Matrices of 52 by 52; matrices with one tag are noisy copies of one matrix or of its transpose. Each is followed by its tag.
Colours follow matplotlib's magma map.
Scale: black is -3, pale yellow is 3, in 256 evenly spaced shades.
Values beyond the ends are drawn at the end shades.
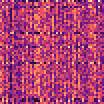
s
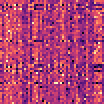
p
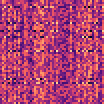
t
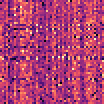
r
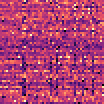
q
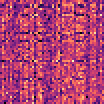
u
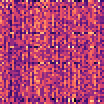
s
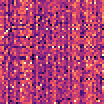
r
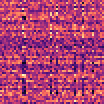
q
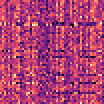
q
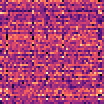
s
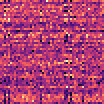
p
